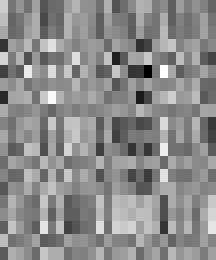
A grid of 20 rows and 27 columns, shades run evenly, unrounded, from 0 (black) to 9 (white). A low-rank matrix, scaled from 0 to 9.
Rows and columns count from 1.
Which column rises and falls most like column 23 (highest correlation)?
3
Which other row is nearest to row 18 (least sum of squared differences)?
16
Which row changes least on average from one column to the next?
9
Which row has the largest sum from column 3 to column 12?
8
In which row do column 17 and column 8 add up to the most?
18
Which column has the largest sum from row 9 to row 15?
21
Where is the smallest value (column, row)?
19, 6
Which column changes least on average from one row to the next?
12
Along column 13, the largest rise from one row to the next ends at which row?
13
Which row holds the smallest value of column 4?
5
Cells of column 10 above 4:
16
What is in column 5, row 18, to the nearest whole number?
3
